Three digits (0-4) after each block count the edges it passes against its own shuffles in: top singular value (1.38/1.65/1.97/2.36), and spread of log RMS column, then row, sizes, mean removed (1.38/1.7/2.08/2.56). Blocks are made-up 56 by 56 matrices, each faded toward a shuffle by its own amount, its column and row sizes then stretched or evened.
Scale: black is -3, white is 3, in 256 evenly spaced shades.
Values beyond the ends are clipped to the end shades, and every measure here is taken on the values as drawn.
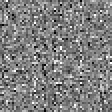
1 3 0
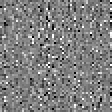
3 4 0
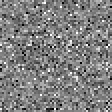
2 0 1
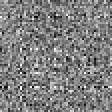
3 2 3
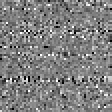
2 0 4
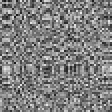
4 1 1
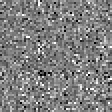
0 2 2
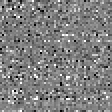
0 1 4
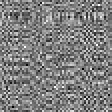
4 3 1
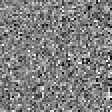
0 2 1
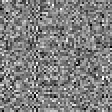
3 2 0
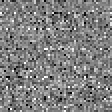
1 0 3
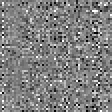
3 4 1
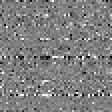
3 0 4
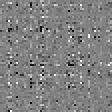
1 4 3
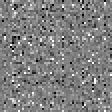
2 3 1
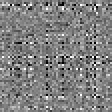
4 3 4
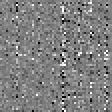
0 4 1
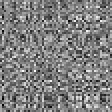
4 3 4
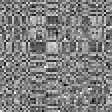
4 2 1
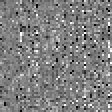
1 4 0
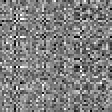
4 4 3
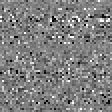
1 0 4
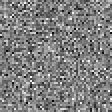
2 0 0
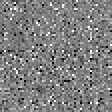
2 1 1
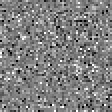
1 1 1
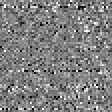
1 0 4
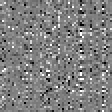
3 4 0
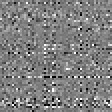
3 3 4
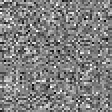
3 0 1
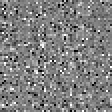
1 2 0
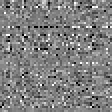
3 1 4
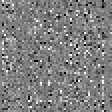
0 4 0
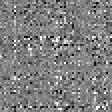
0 4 4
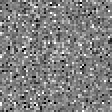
1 2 0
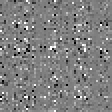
0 4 2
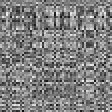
4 3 4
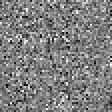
0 3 0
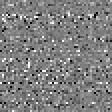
1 0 4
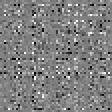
2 4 4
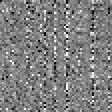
3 4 0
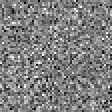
3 1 1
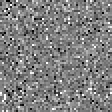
0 1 0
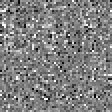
1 0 2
